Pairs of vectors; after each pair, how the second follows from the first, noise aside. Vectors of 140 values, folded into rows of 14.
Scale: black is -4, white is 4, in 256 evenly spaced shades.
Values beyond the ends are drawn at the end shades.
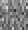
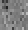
negated, partly zeroed.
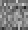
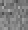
wrapped around, shrunk.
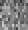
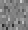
negated, partly zeroed.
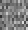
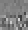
wrapped around, partly zeroed.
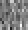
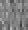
negated, shrunk.
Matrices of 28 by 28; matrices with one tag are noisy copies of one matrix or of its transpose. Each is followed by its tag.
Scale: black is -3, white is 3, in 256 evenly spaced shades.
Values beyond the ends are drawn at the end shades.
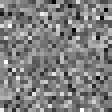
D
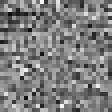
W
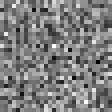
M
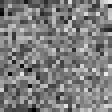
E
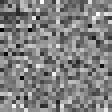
W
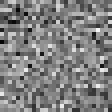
W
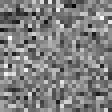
W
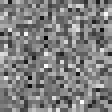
M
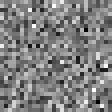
M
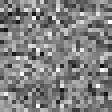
W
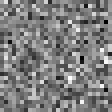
M
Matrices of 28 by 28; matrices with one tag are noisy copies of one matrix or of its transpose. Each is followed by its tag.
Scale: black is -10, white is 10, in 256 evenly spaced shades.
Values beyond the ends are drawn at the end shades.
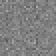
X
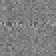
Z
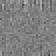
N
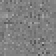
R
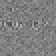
Z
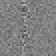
Z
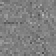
R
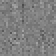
R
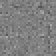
X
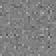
X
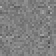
X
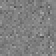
X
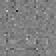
X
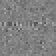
Z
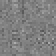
R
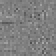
R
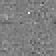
R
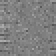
N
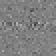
Z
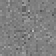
Z
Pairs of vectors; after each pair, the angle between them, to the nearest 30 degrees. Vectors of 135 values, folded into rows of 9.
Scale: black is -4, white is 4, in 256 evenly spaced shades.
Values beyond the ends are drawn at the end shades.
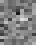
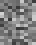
60 degrees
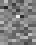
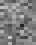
120 degrees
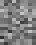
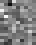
60 degrees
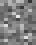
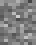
30 degrees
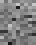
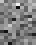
30 degrees
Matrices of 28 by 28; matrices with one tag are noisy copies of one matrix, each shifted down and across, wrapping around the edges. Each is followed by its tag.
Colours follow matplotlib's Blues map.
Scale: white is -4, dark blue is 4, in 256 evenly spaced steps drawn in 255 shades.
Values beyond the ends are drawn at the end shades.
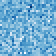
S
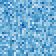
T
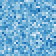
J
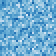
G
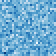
J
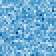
J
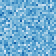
T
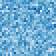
J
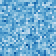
S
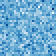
G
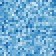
S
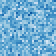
S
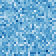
T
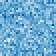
J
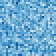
S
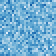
G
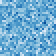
T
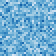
J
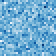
S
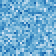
G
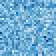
J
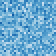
T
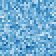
J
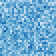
T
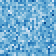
S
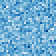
J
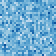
J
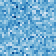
G
